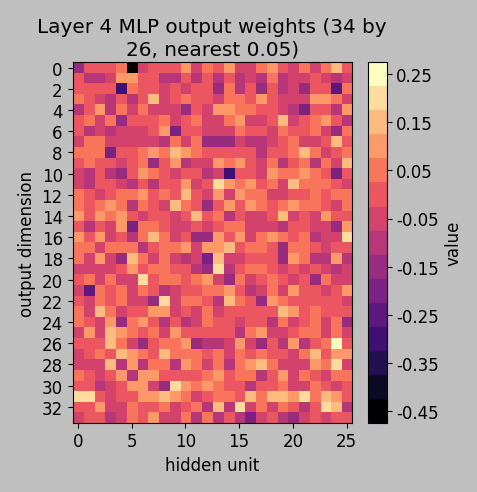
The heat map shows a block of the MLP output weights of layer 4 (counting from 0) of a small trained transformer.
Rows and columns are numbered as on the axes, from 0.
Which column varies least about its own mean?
18
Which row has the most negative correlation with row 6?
25
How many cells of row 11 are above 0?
10
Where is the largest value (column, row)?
24, 26
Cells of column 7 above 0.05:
7
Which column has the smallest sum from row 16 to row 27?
11
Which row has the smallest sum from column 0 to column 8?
0
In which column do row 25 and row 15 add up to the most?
4
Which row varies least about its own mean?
12
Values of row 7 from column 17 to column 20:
-0.1 -0.05 0 0.05
